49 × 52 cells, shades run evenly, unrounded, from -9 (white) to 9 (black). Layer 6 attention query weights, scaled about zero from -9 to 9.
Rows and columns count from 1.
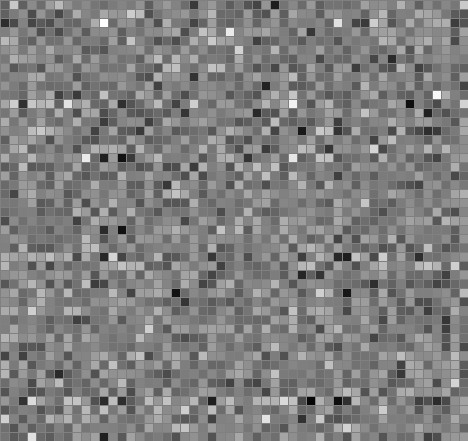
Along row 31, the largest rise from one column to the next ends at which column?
34
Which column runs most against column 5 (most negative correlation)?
39
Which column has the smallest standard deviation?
28
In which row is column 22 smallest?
12
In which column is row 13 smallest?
41
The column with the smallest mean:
33
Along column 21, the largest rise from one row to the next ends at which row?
47
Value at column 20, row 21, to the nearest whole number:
-4
